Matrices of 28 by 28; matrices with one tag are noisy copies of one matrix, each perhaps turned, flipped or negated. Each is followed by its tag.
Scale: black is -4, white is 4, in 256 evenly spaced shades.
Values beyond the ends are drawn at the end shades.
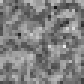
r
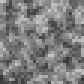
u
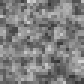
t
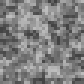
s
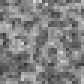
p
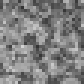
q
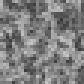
p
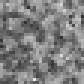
q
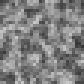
t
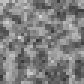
u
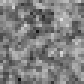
p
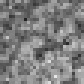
q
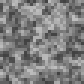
s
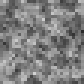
u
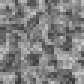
t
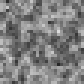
s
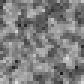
u
